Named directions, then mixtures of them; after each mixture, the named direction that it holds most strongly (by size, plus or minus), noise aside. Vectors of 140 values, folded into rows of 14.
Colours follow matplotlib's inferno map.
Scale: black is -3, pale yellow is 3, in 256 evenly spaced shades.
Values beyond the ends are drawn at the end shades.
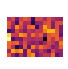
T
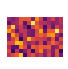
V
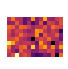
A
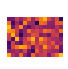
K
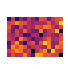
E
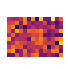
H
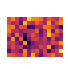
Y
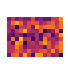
E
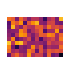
K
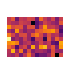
T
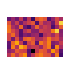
E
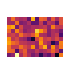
A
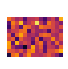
K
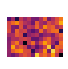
E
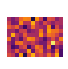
V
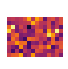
V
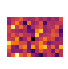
A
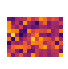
K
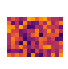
Y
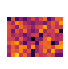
E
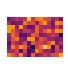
K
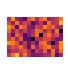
A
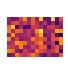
H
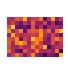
H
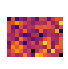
E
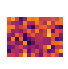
Y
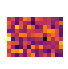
T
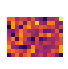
K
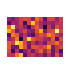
V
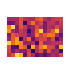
V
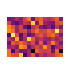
V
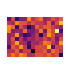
E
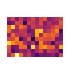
A
